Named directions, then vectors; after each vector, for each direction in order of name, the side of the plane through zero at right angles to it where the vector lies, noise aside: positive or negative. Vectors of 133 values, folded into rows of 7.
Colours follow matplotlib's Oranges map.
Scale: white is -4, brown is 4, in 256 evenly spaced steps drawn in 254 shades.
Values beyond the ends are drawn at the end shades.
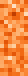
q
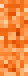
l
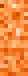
negative, positive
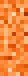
negative, negative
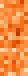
positive, negative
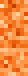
positive, negative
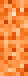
negative, negative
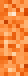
negative, negative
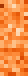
negative, positive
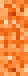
positive, positive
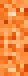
negative, negative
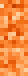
positive, negative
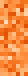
positive, positive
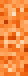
negative, negative
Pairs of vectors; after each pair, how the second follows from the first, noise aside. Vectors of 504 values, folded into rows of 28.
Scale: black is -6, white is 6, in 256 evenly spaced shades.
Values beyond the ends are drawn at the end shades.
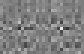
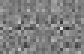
copied.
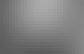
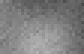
reversed.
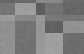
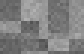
reversed.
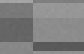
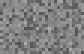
shuffled.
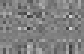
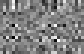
reversed, negated, scaled up.
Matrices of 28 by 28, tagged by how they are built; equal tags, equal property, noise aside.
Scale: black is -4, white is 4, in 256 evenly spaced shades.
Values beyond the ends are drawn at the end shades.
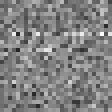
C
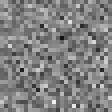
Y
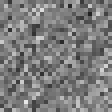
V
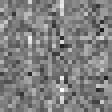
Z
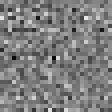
C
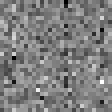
Z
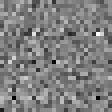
C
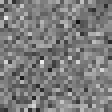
V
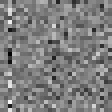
Z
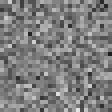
Y
